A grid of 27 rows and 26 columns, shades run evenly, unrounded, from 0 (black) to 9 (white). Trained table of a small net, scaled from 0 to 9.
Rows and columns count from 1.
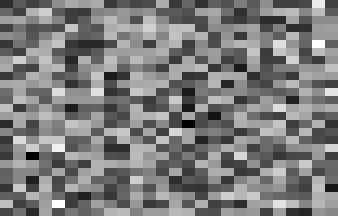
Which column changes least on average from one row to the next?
4
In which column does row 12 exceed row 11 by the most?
26
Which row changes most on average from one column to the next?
8
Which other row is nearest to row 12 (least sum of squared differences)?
19
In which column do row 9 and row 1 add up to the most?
25
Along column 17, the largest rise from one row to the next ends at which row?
10
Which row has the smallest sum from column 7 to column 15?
14
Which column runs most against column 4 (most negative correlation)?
6
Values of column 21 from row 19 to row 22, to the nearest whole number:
4 3 3 6
